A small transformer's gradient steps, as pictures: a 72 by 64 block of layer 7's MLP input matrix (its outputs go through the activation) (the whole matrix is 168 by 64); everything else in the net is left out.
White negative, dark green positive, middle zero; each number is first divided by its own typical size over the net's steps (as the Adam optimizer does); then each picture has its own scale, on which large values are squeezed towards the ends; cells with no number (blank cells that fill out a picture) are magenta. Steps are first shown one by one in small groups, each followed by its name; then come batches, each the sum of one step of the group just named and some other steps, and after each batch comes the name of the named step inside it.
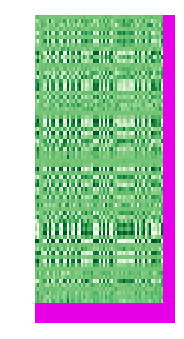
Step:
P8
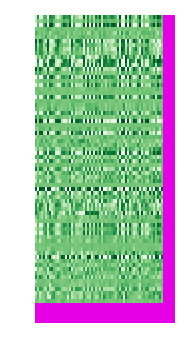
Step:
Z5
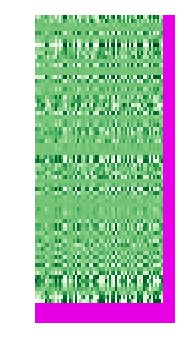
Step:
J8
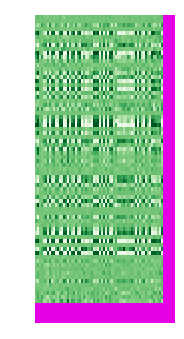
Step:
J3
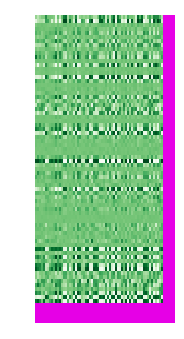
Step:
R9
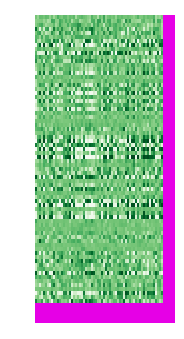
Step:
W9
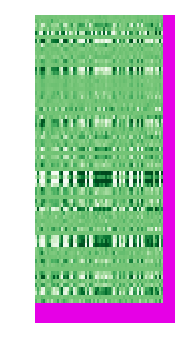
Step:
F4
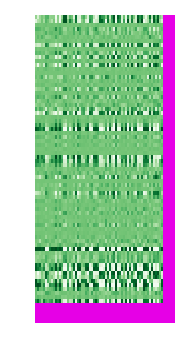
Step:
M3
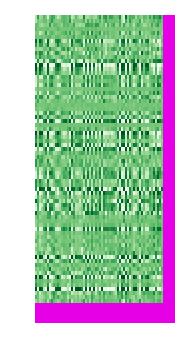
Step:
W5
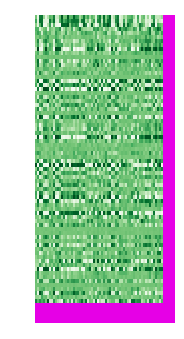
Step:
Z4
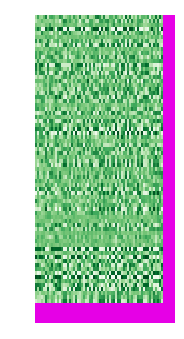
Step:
W5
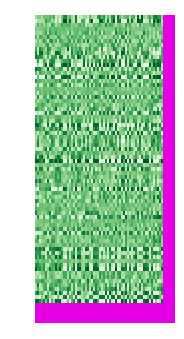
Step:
R9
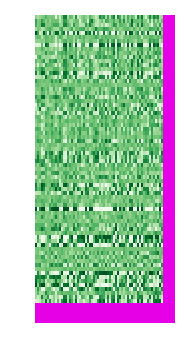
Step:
J8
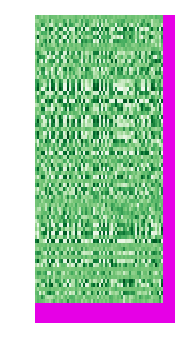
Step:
P8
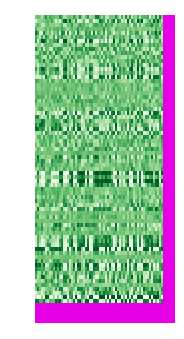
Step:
F4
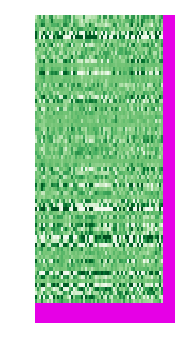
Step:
W9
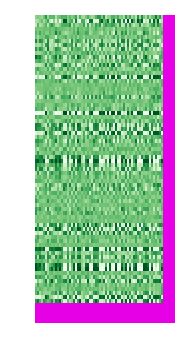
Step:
R9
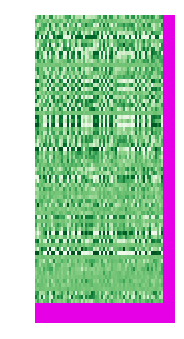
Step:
J3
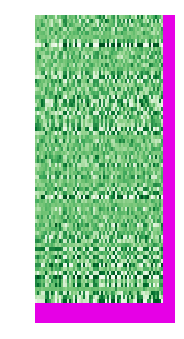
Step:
J8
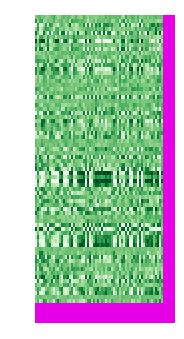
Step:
F4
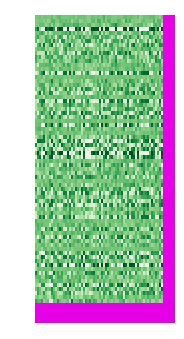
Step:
W9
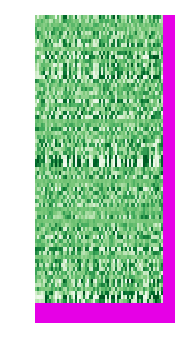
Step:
W9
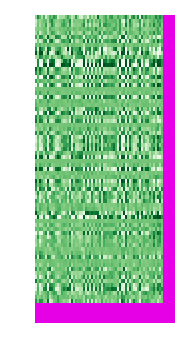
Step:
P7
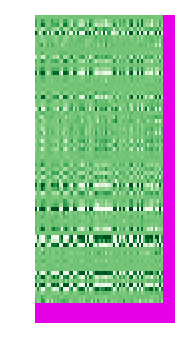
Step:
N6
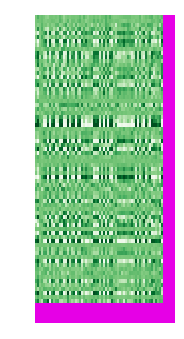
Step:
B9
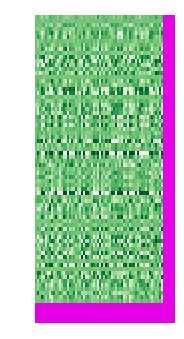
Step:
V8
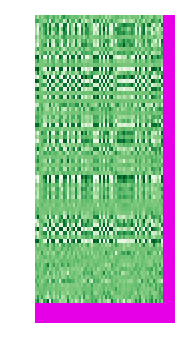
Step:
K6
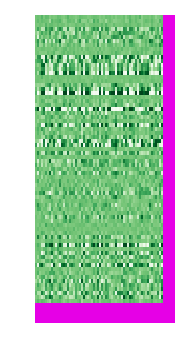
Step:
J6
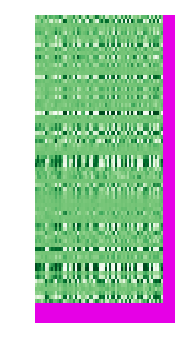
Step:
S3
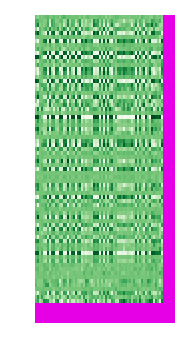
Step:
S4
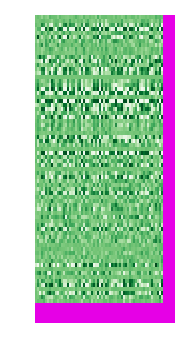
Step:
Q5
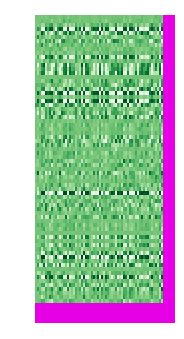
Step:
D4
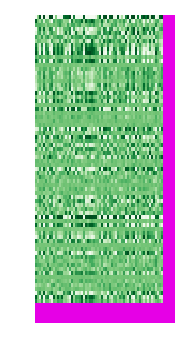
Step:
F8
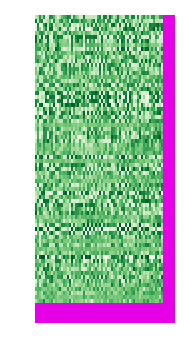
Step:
D4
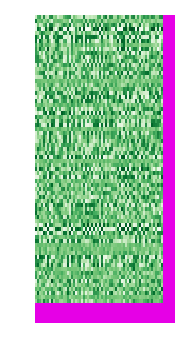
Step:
B9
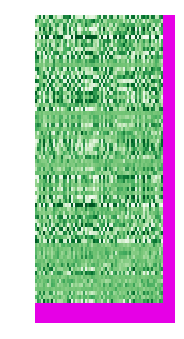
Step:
K6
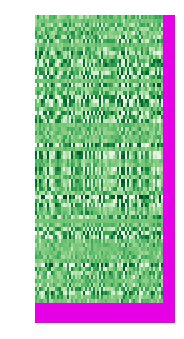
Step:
P7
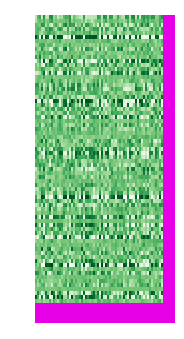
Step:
V8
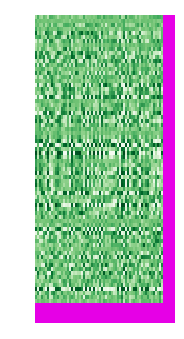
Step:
V8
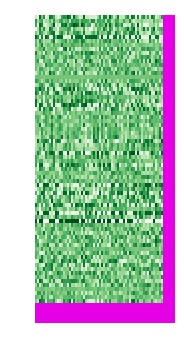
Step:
V8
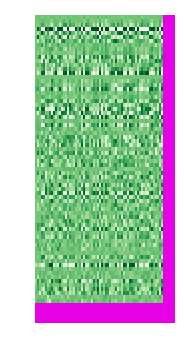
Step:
Q5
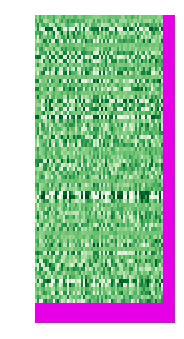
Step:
S4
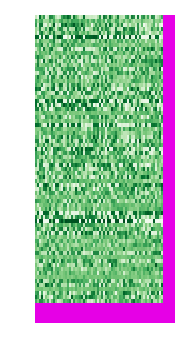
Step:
Q5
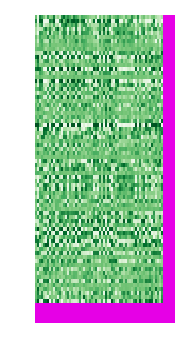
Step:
K6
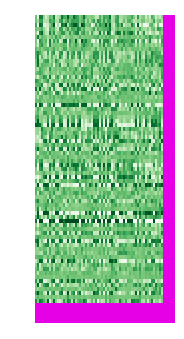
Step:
B9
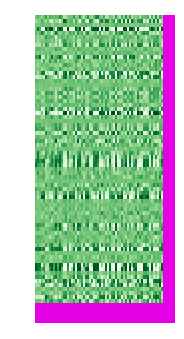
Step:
S3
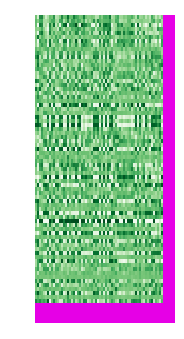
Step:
B9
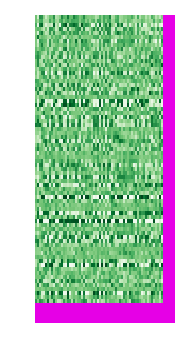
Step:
B9
